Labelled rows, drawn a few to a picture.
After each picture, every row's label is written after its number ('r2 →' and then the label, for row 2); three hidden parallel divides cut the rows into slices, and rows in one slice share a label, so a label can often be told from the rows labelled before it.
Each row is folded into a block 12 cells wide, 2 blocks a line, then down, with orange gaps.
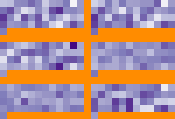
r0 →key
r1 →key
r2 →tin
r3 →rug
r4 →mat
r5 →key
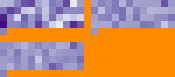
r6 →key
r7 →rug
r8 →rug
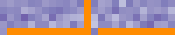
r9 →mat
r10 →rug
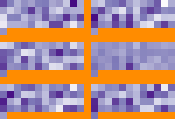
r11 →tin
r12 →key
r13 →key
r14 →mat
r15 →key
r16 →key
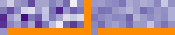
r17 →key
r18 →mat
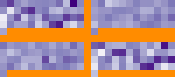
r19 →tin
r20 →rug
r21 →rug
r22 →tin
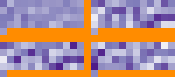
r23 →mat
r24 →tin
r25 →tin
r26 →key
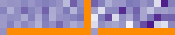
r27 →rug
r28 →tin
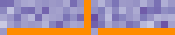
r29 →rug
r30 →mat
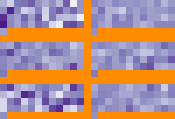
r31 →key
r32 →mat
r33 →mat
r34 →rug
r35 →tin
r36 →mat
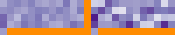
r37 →mat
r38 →key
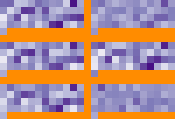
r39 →tin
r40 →rug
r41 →tin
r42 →tin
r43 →tin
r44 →rug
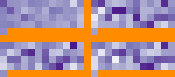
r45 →mat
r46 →tin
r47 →tin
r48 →tin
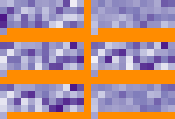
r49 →key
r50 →rug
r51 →tin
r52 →tin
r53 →tin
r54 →rug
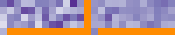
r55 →tin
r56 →rug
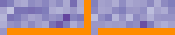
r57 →rug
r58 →rug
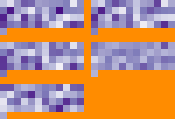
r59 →key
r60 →key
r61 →key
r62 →rug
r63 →tin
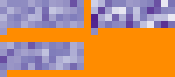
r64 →rug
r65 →key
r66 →mat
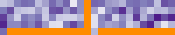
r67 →key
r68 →tin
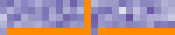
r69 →rug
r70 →mat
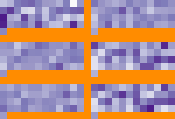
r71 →key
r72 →rug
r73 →rug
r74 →tin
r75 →mat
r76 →tin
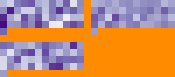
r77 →key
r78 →mat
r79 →tin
